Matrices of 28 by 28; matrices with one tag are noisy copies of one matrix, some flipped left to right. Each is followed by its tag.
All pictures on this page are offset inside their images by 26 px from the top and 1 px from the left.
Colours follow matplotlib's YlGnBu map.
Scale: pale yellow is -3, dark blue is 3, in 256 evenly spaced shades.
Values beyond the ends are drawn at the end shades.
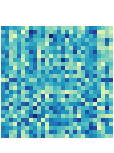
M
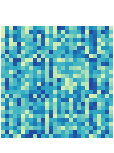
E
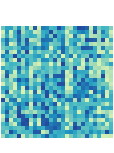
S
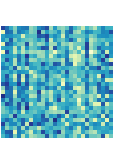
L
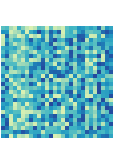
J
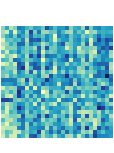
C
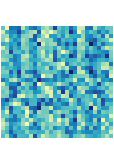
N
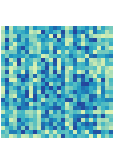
S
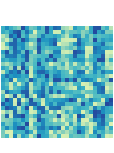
N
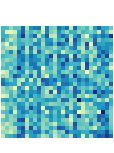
C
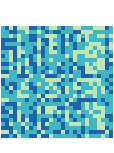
J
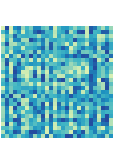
E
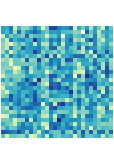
S
